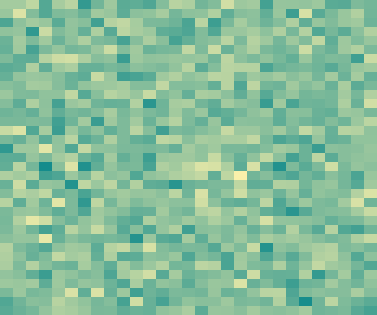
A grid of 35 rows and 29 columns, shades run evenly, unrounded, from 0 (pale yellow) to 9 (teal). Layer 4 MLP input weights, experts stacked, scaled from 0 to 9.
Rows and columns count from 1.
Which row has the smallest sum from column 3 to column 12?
11
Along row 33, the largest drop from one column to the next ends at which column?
8
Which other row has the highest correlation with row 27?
25
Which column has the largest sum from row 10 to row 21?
12
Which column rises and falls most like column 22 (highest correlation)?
4
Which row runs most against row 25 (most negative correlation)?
28
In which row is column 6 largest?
21
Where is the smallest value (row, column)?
20, 19
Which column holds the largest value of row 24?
23
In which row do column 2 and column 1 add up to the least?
15
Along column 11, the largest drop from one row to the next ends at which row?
34
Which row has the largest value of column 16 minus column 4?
27
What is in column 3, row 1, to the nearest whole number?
2
